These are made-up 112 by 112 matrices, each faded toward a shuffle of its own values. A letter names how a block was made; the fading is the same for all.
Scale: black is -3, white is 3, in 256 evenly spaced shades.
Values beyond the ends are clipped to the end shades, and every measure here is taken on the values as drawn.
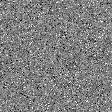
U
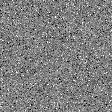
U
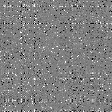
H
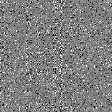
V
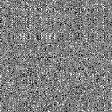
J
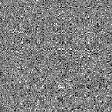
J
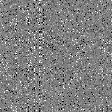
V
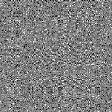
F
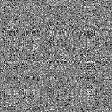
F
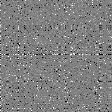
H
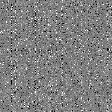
V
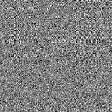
F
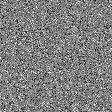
U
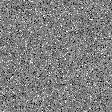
U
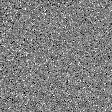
U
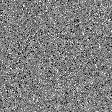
U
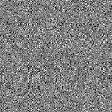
F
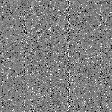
V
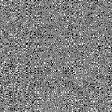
F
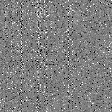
V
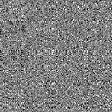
F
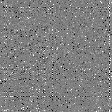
H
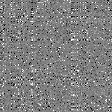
H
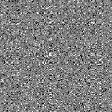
F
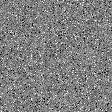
U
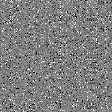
V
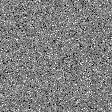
U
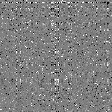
H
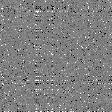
H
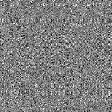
J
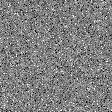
U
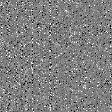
V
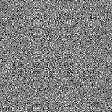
J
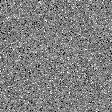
U
